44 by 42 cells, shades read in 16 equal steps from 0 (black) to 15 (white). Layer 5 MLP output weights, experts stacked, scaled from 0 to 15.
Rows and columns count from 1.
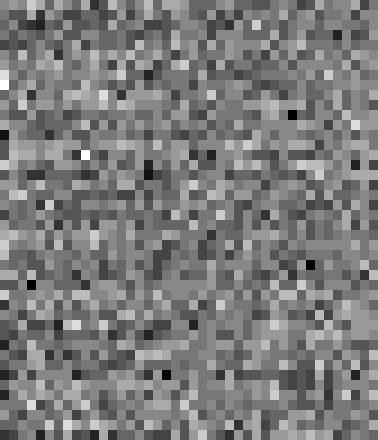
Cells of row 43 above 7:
23
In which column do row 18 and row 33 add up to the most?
12
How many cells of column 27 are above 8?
9
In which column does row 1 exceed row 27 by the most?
4
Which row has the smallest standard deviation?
26
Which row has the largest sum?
15
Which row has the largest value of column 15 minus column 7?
6
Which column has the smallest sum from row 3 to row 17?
17
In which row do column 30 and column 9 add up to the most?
33
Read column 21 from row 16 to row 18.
10 6 7
